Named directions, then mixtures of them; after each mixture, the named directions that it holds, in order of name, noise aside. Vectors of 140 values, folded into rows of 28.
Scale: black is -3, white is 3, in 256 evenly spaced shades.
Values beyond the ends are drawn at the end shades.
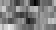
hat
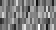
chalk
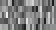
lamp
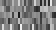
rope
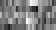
hat, lamp.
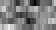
hat.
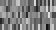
chalk, rope.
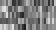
hat, lamp.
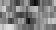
hat.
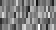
chalk.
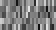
chalk, rope.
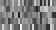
rope.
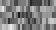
hat, rope.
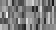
lamp.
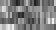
hat, lamp.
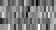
chalk, hat.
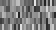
chalk, rope.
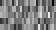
chalk, lamp.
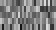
chalk, rope.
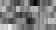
hat.
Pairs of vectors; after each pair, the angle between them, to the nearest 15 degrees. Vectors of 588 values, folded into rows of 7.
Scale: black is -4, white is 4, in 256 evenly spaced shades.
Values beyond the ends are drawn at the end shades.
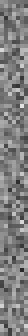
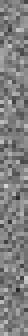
90 degrees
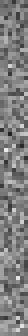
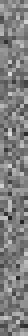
135 degrees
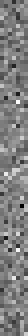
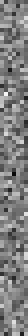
105 degrees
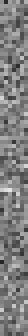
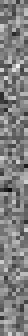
150 degrees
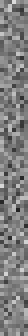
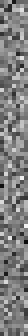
165 degrees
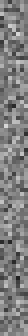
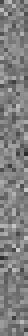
90 degrees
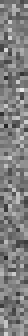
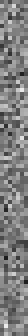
30 degrees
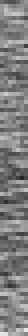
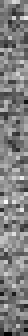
135 degrees
